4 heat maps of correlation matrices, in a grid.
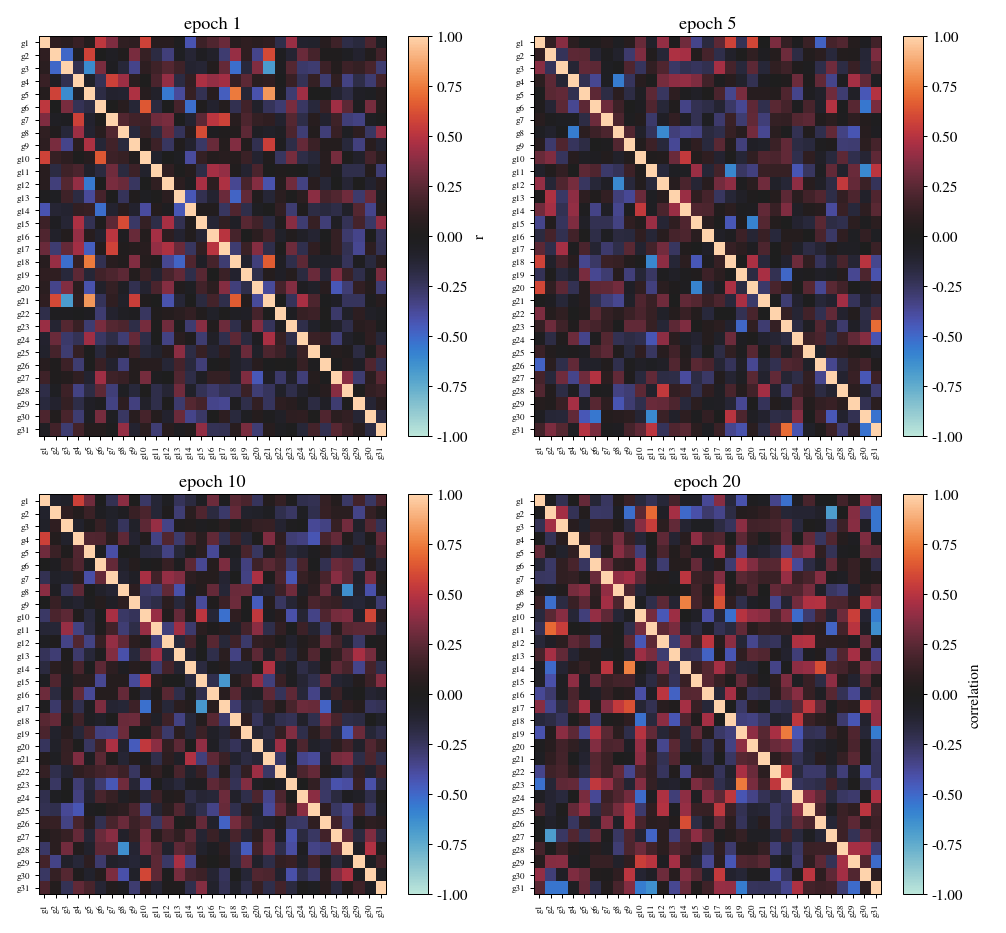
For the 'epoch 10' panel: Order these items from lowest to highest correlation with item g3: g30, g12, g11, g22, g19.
g12, g22, g19, g30, g11
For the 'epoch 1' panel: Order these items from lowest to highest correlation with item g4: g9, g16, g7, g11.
g9, g11, g16, g7
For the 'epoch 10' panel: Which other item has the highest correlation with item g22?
g20
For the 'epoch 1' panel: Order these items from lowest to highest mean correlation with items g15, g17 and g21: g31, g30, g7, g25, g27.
g30, g27, g31, g25, g7
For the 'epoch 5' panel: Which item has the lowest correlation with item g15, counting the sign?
g20
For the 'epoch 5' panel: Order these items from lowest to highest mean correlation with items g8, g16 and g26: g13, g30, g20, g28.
g28, g20, g13, g30
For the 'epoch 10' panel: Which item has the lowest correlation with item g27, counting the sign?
g23
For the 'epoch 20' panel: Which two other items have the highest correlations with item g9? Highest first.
g14, g17
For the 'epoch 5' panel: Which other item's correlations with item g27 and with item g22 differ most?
g14
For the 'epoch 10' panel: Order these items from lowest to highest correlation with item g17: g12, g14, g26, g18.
g26, g18, g12, g14
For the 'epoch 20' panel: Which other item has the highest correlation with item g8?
g17
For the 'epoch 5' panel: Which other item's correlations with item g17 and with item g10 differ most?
g3
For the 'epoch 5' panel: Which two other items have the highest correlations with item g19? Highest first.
g21, g5
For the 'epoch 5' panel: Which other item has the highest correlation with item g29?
g4
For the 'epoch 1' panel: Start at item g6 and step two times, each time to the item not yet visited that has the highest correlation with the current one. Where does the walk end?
g1
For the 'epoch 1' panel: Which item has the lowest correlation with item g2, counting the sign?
g3
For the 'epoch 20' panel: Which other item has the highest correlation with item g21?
g10
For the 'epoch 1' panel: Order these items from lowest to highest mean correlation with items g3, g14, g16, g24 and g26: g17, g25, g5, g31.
g31, g25, g5, g17
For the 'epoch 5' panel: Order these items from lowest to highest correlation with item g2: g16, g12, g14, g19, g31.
g12, g19, g16, g31, g14
